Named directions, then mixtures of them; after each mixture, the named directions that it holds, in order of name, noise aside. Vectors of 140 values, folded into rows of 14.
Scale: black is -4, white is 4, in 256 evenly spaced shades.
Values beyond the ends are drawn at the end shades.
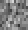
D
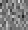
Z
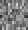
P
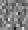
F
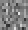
F, P.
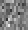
D, F.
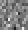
F.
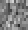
D.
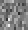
D, F.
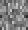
P.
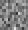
F.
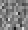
F.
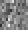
D, F.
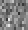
D, F.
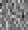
Z.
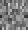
P.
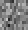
D, F.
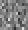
F.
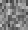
D, Z.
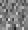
F, Z.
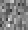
D, F.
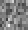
D, F.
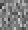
F, Z.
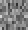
P.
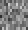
P.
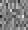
P, Z.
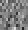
F, Z.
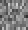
P.
